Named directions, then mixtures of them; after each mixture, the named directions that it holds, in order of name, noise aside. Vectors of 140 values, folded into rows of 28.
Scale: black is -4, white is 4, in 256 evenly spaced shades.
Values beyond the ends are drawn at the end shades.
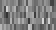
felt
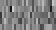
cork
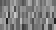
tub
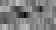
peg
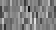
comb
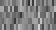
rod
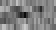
peg.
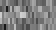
cork, felt, peg.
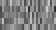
comb, peg, rod.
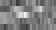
peg.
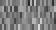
rod.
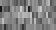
comb, peg.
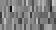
cork.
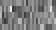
cork, peg.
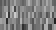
tub.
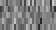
comb, cork, rod.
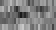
peg, rod.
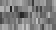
cork, peg, rod.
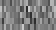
comb, felt.
